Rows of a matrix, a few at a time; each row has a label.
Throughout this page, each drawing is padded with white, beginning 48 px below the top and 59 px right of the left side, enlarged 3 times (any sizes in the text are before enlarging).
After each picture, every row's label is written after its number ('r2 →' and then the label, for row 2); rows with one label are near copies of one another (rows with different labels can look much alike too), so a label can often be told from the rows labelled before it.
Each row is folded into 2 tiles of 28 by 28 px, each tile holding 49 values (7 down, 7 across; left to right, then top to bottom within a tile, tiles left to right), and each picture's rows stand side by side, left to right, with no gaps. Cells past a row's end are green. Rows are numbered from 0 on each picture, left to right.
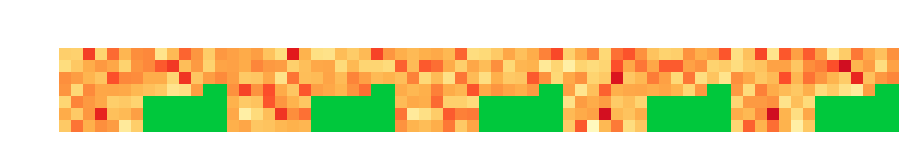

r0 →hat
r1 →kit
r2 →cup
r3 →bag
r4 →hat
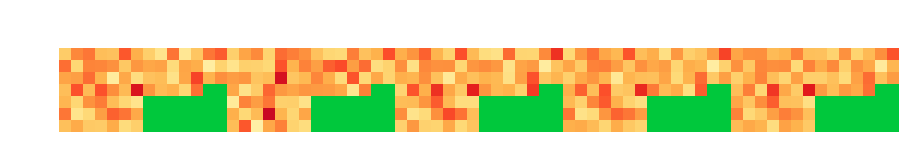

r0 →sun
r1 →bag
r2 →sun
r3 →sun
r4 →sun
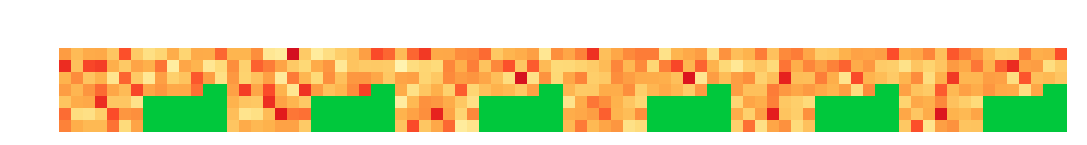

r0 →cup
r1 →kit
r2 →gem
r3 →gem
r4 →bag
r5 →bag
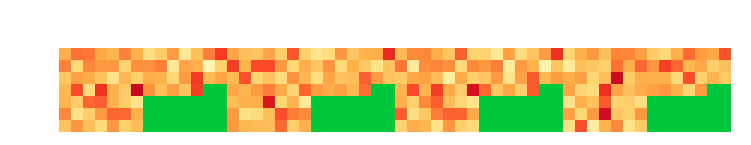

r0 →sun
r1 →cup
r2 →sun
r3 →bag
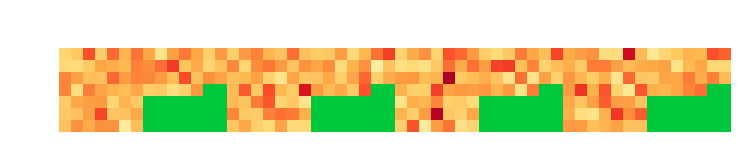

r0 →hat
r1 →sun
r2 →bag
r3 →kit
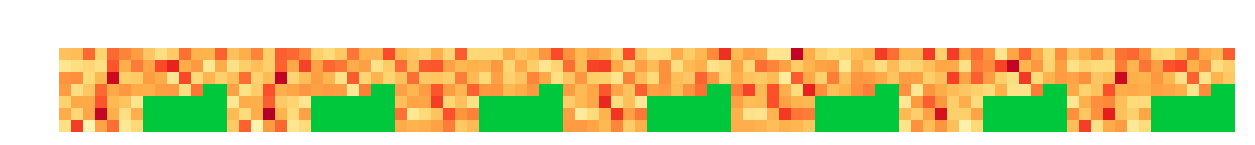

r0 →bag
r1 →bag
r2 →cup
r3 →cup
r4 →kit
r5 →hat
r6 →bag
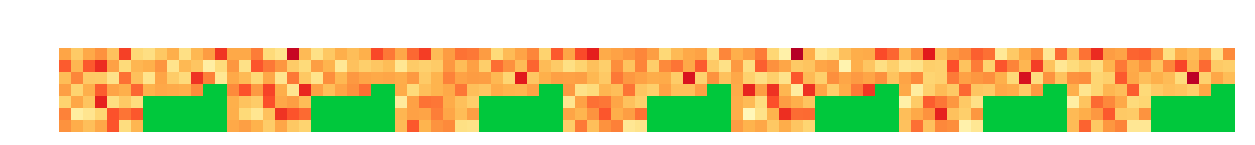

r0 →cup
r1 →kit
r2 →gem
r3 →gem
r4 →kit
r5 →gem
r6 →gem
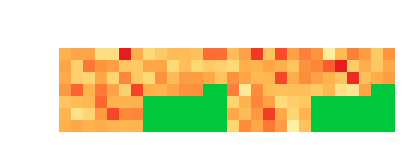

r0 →kit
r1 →hat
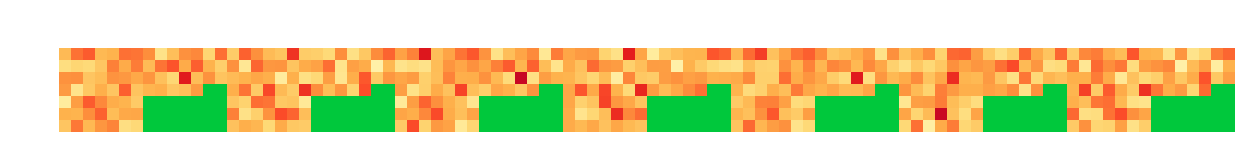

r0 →gem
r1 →sun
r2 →gem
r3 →kit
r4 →gem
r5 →bag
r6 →sun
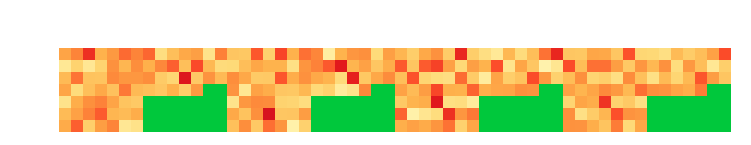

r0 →gem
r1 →hat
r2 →cup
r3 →cup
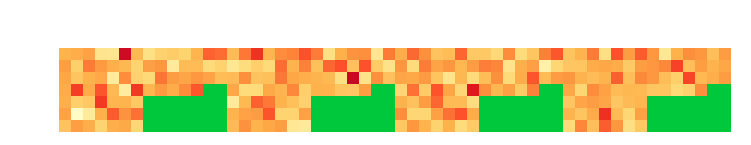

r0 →kit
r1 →gem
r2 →sun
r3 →hat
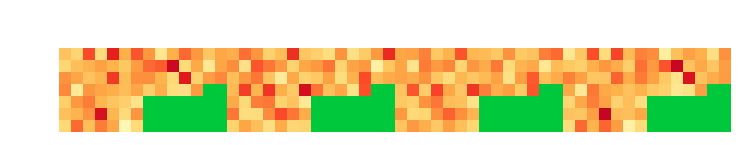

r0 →hat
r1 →sun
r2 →sun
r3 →hat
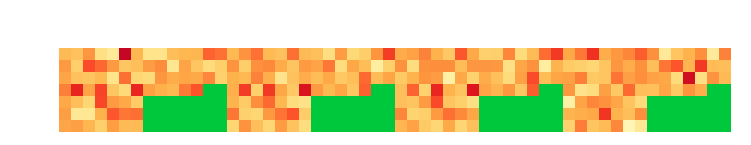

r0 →kit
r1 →sun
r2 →sun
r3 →gem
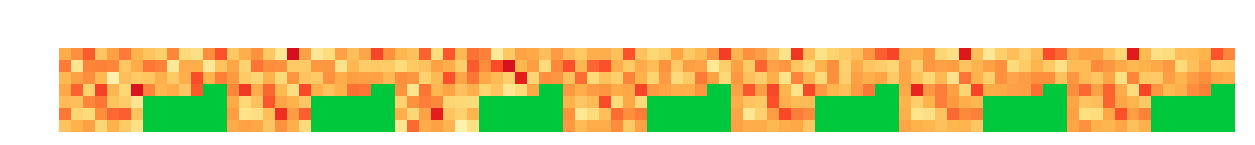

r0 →sun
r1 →kit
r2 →hat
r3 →cup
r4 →kit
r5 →kit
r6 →kit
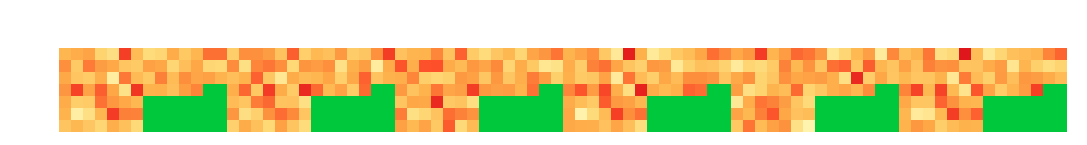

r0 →kit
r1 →sun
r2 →cup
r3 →kit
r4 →gem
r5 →kit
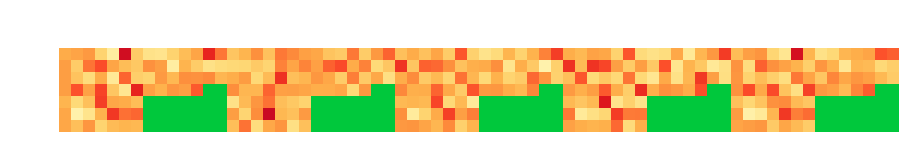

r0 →kit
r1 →bag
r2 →cup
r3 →cup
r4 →kit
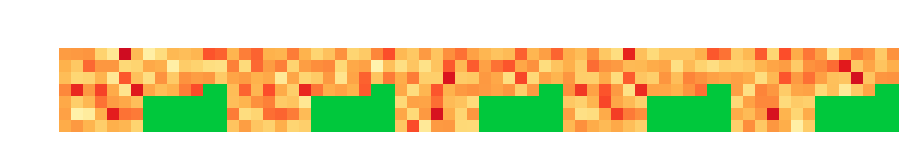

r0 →kit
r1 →sun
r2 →bag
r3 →kit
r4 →hat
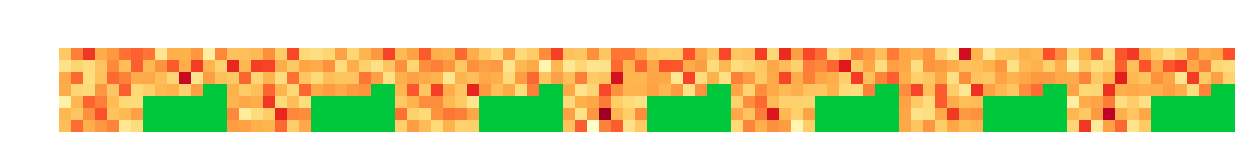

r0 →gem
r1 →cup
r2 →sun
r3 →bag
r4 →hat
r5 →kit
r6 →bag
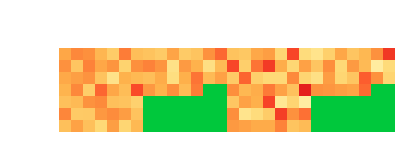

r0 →sun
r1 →cup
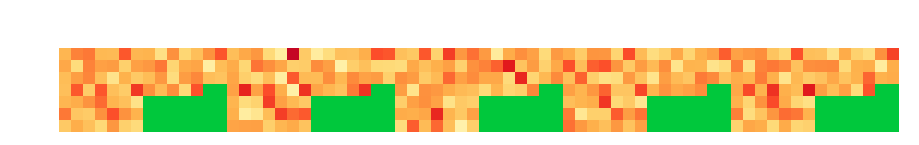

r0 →sun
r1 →kit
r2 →hat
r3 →cup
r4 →sun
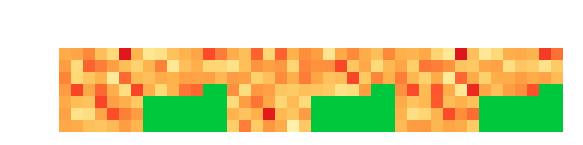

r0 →kit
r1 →hat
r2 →kit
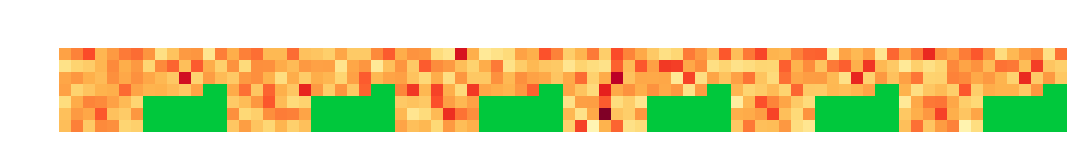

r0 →gem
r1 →sun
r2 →kit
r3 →bag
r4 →gem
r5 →gem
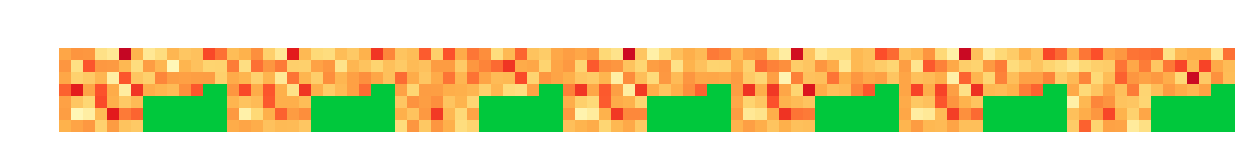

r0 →kit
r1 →kit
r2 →hat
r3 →kit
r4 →kit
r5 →kit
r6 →gem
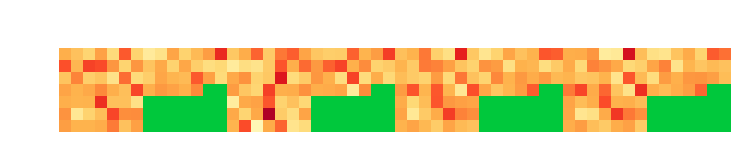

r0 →cup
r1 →bag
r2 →kit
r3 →kit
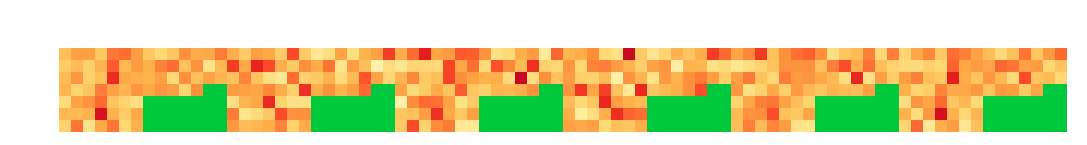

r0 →bag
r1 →cup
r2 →gem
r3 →kit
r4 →gem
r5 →bag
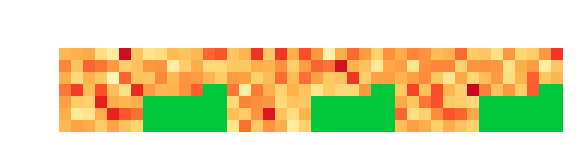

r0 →kit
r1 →hat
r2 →sun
